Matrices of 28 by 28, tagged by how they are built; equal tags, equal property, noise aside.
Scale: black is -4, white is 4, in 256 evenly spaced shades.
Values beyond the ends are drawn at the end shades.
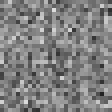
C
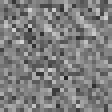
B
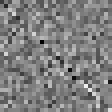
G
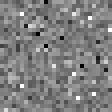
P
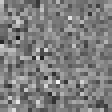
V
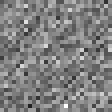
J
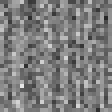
C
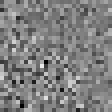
V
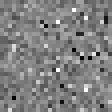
P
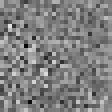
V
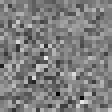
V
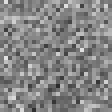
J
